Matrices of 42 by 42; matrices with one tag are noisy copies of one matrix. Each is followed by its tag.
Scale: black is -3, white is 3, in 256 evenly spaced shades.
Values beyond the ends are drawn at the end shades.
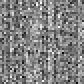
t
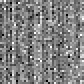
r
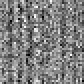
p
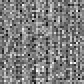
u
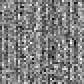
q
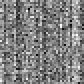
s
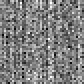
t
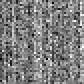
r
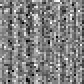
p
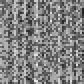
p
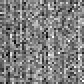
t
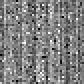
u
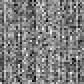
u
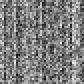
s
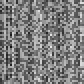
r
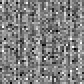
q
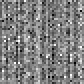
q
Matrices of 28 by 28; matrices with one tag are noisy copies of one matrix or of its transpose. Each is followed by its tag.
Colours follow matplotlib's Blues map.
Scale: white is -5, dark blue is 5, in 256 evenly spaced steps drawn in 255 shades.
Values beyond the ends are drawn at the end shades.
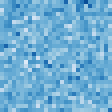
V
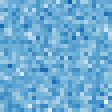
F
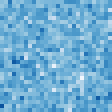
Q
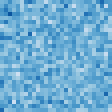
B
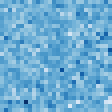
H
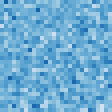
H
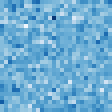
B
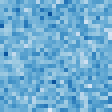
F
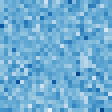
F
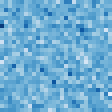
F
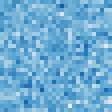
H
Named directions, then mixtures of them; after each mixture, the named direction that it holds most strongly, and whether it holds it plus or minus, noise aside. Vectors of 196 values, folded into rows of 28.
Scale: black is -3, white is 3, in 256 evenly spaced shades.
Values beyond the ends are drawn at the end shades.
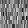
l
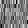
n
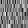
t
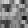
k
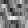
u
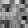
k, plus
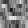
u, plus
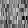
l, plus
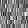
l, plus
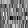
l, minus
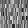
l, plus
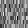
l, minus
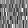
l, minus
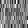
n, minus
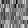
n, plus
